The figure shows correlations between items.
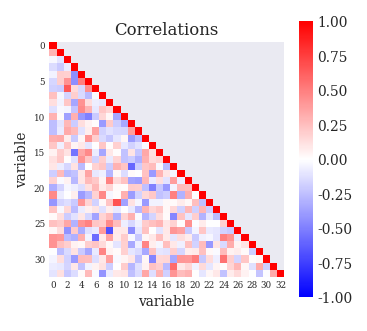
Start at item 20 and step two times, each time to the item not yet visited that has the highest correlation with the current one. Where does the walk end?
24
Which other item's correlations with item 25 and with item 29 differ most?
5
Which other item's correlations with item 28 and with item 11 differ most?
13
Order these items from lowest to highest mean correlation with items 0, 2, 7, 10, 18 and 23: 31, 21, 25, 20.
20, 31, 25, 21
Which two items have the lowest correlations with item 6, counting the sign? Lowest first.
27, 24
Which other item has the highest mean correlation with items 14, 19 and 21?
17
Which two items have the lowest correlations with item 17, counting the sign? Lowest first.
11, 24
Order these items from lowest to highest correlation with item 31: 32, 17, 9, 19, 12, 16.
16, 12, 9, 19, 32, 17
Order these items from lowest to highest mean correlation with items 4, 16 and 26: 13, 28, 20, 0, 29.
20, 29, 0, 28, 13
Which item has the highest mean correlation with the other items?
25
